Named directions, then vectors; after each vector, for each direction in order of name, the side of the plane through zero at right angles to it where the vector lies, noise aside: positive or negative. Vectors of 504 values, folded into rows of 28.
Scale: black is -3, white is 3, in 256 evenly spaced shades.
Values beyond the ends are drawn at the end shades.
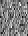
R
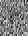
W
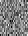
negative, positive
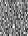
negative, positive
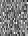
negative, positive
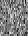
negative, negative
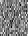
negative, positive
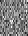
positive, negative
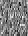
negative, negative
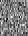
negative, negative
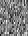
positive, positive
